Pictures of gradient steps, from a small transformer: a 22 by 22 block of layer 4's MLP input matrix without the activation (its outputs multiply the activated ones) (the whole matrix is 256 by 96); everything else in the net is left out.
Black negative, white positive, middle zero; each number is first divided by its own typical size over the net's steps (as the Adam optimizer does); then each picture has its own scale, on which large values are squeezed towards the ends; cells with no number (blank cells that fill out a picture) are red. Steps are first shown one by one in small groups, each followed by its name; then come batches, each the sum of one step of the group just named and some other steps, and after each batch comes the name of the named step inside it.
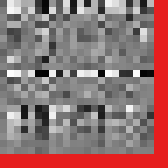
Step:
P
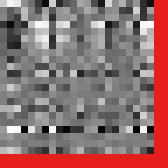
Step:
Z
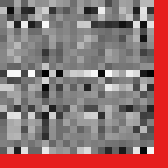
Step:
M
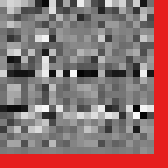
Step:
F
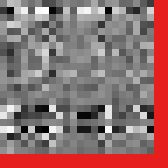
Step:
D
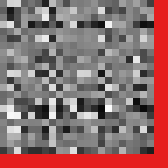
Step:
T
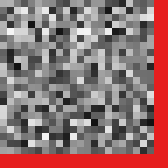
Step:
D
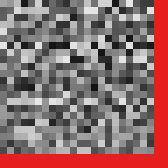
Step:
F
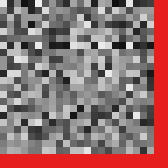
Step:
M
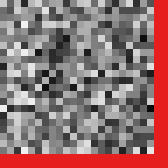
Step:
M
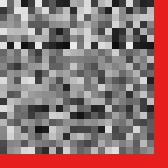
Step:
D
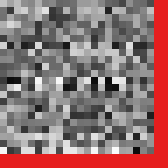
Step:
D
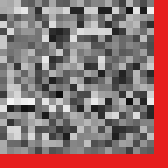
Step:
F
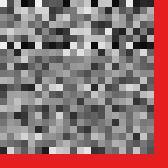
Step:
D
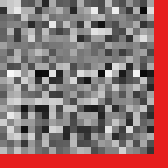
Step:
P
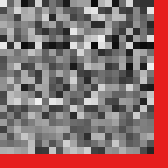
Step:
F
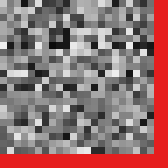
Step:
P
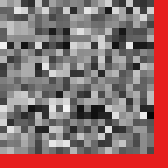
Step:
D
